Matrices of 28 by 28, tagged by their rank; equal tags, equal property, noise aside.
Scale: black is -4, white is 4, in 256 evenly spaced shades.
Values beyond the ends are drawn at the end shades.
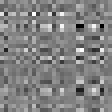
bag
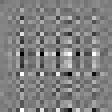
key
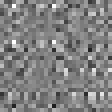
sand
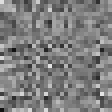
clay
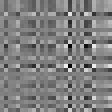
key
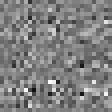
sand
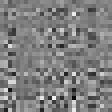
clay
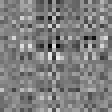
bag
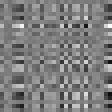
key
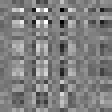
key
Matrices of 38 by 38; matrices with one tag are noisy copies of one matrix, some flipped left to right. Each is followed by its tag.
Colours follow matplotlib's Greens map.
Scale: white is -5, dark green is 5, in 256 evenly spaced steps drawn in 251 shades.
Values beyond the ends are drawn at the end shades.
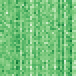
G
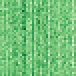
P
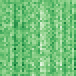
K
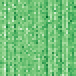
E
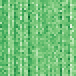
E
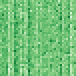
E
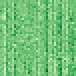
E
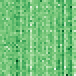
G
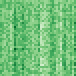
K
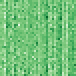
E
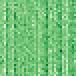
E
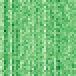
G
